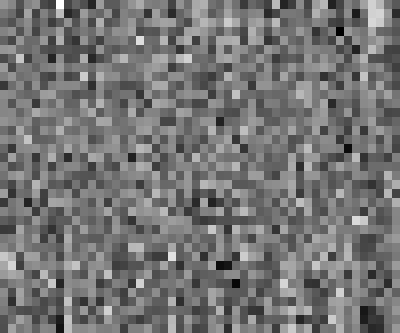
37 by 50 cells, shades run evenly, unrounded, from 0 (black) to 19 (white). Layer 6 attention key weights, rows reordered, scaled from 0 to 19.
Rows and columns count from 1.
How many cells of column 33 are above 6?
33
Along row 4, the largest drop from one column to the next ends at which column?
43
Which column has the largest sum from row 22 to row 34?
9
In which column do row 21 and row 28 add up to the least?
47
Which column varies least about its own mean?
15
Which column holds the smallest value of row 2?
45
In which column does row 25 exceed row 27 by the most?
46
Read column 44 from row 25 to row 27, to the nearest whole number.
7 9 11
